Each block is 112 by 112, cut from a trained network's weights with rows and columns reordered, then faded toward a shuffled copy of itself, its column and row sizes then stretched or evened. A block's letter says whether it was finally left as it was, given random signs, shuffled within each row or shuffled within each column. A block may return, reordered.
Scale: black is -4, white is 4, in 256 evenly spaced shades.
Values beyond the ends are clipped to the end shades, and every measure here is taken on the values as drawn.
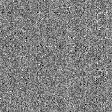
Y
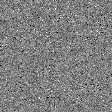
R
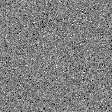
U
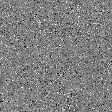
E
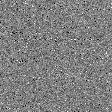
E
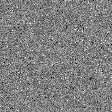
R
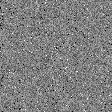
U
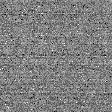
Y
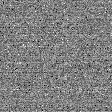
E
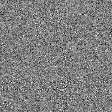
R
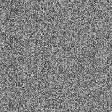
Y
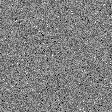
U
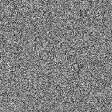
Y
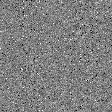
U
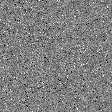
U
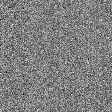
U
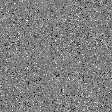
R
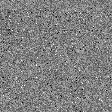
R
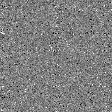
R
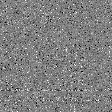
R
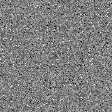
R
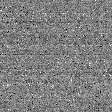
E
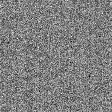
U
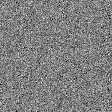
U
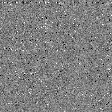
Y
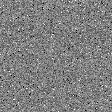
U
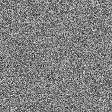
E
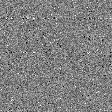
R
